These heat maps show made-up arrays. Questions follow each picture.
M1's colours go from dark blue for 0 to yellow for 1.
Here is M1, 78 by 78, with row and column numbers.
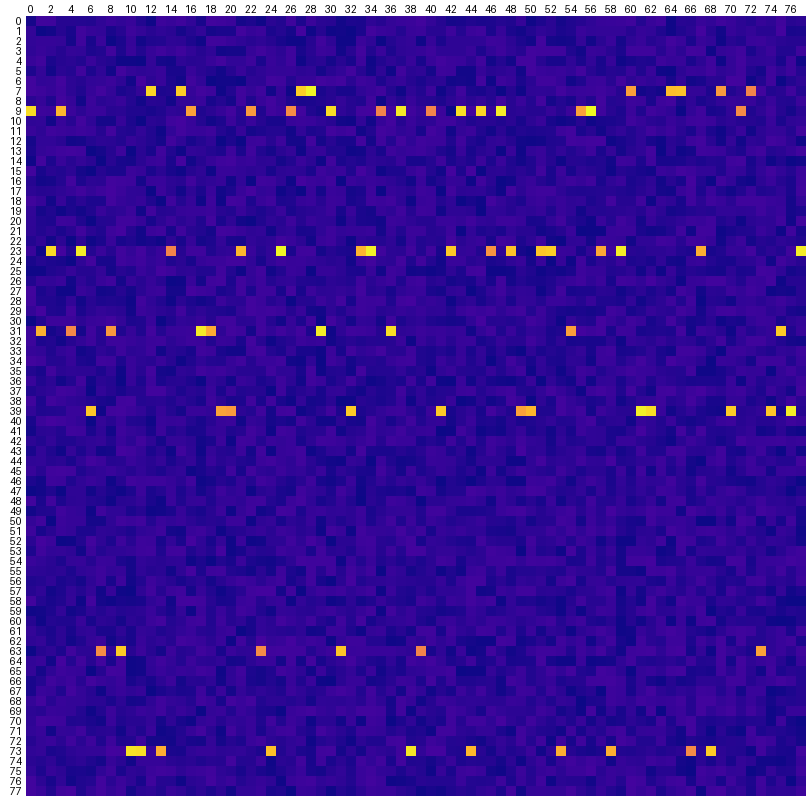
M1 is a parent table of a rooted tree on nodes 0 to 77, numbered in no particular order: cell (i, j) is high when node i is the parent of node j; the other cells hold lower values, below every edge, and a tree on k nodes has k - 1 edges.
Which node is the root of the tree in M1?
63
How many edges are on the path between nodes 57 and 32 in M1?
4
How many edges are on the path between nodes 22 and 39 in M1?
3
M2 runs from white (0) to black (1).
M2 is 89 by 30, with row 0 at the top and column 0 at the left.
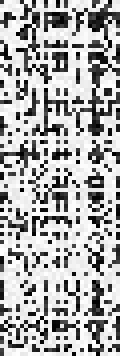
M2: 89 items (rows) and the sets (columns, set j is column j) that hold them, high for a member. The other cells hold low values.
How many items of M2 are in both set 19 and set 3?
3
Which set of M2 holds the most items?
24
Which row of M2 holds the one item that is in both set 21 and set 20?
27
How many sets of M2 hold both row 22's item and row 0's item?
7
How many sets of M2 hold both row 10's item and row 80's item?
5
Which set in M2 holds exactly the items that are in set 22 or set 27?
14
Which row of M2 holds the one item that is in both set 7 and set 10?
18
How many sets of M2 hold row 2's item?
6
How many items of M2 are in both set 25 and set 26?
9
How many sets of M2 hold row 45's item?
10
